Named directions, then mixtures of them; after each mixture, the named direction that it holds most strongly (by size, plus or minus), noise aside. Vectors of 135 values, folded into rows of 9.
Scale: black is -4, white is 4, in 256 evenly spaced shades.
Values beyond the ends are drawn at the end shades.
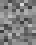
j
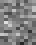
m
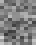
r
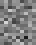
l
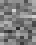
m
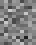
l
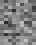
m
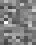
l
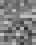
m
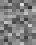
j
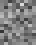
j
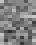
r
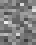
m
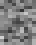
r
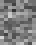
m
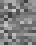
j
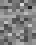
j
